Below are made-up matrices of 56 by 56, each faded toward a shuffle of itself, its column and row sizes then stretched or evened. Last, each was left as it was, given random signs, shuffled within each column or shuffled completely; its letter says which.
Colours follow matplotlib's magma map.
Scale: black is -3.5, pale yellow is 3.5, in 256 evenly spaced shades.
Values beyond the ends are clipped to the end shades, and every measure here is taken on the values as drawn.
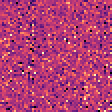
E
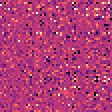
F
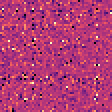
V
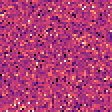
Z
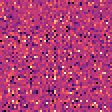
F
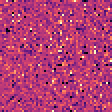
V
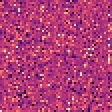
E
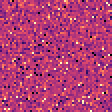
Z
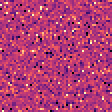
Z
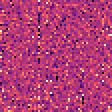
E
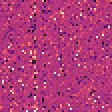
E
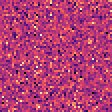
E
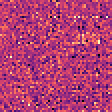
F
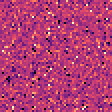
E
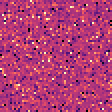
Z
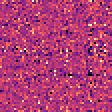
V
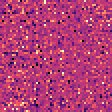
V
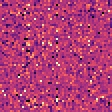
F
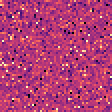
Z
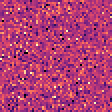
E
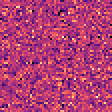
F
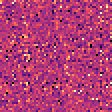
V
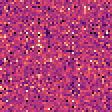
V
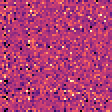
V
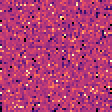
E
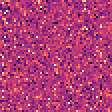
E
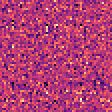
F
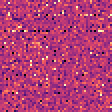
V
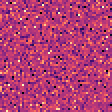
Z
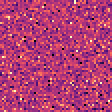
Z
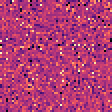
V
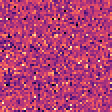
V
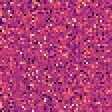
E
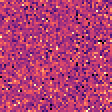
E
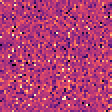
F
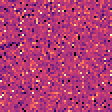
E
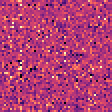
V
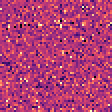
V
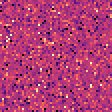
Z
